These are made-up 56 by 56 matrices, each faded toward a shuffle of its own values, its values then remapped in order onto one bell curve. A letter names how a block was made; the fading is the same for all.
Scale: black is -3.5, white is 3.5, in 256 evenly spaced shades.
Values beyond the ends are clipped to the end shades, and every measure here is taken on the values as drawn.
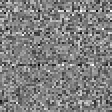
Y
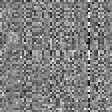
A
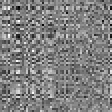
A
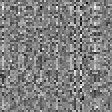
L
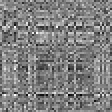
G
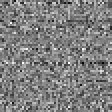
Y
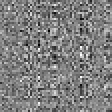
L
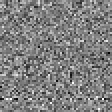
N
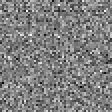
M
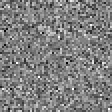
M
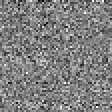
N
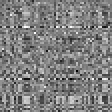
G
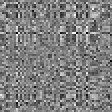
A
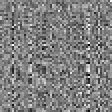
L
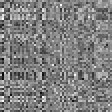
A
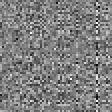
L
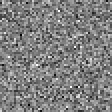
M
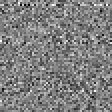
M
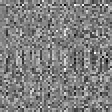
L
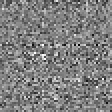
Y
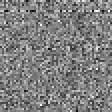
Y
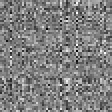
L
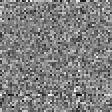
Y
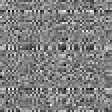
G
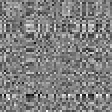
G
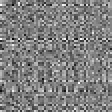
G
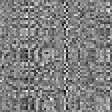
A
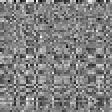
G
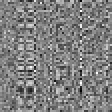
L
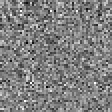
N
